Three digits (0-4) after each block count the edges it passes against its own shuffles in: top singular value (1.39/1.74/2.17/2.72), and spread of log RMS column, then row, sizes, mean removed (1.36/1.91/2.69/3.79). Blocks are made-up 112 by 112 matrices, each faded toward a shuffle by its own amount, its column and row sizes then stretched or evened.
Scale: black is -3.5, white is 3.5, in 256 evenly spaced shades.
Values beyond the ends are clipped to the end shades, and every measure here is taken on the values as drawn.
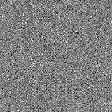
3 0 0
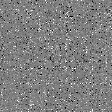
1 2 2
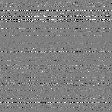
4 0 4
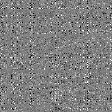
2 3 3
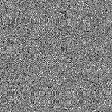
3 0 0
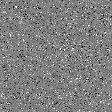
0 0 2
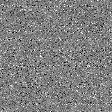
0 0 2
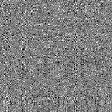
3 2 2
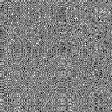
4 1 0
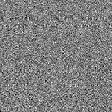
3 0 1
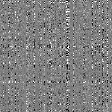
3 4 2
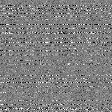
3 0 4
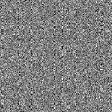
3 3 0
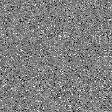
2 1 2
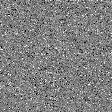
0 0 1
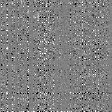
1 4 3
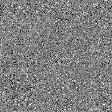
1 1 2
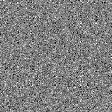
2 1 1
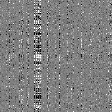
4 4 1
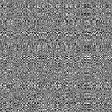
4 2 3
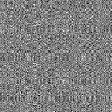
4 2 0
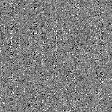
2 2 1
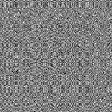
4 2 1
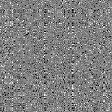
4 2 1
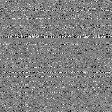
3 0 4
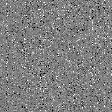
1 2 0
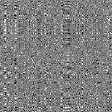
4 3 3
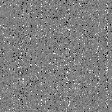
0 3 1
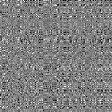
4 2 3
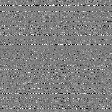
3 0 4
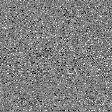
0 0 3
